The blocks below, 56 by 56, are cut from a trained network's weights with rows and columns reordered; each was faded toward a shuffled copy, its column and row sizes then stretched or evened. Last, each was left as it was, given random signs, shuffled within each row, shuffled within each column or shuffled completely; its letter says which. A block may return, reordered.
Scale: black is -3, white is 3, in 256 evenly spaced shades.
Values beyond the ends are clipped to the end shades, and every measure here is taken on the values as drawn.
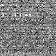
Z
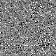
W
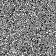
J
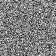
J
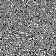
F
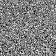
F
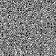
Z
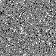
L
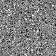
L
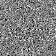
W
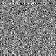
Z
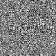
Z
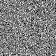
F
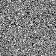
F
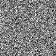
W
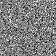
L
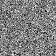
F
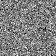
F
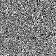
L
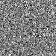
F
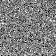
J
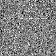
W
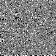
W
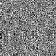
Z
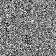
L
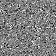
F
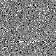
W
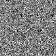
W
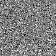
W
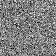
J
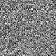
Z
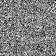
J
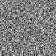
Z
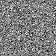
W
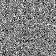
L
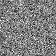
J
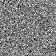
J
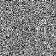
Z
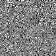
W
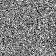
J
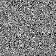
W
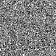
W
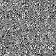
Z
